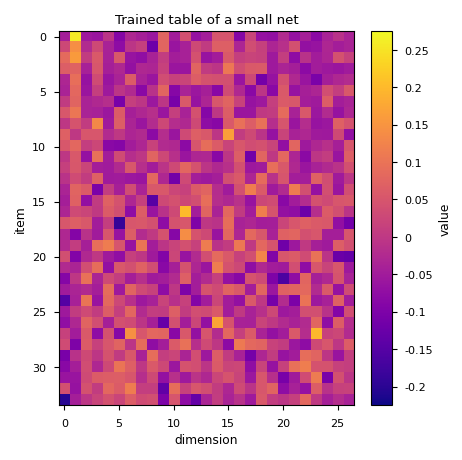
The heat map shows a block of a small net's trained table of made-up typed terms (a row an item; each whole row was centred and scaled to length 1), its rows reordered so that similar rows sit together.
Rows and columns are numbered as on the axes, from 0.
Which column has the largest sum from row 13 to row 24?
18
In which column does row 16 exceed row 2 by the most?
11
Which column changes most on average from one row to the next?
21
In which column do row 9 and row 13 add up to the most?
15
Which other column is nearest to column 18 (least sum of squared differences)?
16
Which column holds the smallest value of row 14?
3
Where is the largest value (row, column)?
0, 1
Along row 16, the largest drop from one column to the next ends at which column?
12
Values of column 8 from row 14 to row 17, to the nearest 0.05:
0.05 -0.15 -0.05 0.05
